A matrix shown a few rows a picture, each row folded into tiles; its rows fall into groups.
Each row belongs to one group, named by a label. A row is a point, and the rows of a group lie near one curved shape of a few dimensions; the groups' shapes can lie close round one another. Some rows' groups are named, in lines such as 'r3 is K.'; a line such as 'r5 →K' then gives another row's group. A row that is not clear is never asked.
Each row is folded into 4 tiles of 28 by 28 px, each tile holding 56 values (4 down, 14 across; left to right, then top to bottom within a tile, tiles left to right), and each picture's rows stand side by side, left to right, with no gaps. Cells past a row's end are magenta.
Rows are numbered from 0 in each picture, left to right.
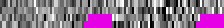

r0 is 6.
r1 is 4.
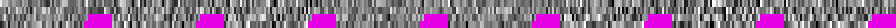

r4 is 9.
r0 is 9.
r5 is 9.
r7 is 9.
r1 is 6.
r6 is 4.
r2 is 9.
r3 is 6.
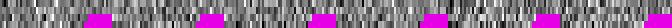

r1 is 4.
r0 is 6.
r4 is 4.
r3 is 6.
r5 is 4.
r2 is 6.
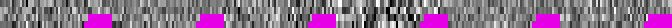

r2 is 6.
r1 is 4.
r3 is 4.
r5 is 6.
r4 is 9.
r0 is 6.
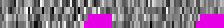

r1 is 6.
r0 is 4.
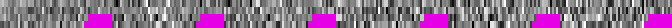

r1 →6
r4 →6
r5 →9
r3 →4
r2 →6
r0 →4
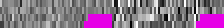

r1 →9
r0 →9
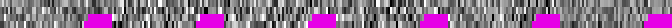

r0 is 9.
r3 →4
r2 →9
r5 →6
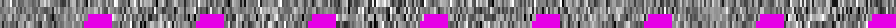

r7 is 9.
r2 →6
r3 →4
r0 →6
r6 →6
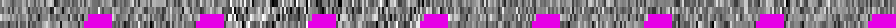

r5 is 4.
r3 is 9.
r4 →6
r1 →6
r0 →4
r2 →9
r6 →6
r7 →9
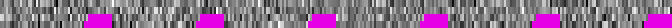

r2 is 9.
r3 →6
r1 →9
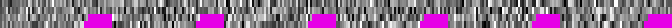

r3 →9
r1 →4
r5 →6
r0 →4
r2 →9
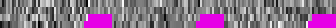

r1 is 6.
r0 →4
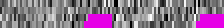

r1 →9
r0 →6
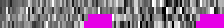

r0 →4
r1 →4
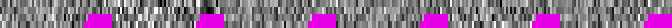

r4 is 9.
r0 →6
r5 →4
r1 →9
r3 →9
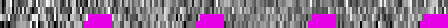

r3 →6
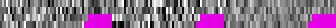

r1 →4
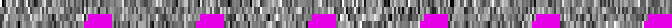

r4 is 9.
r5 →9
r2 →6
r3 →9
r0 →9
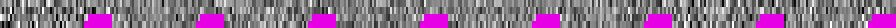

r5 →6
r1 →6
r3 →6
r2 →9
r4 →4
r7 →4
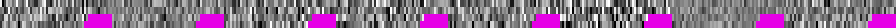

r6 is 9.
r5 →4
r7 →4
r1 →6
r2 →4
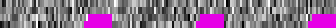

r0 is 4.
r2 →9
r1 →4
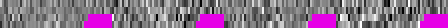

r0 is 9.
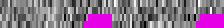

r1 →4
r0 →6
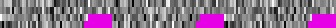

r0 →4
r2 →4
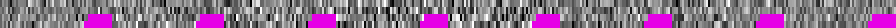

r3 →4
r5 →6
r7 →6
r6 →6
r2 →6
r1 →9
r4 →9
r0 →4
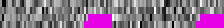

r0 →9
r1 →4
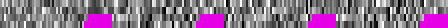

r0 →9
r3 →4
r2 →9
